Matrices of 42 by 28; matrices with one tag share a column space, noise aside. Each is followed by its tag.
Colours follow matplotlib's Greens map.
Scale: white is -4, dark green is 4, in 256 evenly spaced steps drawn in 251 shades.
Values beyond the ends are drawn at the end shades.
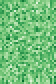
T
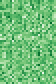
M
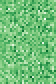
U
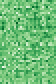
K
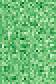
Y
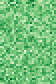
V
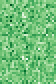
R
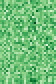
T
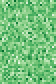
V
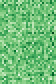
V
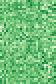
U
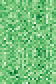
M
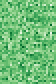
Y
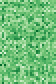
Y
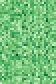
V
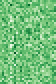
Y
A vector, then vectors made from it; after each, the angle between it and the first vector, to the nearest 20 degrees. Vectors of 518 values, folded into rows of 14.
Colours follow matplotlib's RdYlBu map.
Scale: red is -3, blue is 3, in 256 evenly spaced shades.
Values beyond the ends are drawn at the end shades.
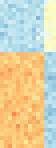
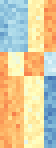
40 degrees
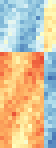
20 degrees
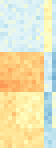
20 degrees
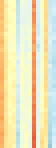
80 degrees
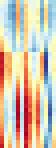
60 degrees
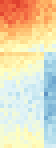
100 degrees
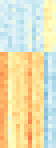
20 degrees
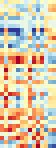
60 degrees
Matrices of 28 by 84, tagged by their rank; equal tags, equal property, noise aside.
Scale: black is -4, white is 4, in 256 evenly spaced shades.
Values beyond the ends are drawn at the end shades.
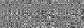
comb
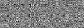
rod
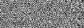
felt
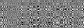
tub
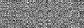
rod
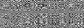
rod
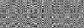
tub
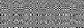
tub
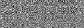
felt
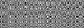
tub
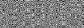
rod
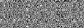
rod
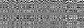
tub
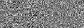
felt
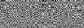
rod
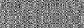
comb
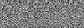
rod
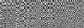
tub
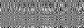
tub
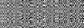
comb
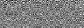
rod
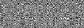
rod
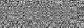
rod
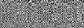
rod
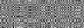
tub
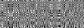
tub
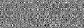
rod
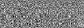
felt
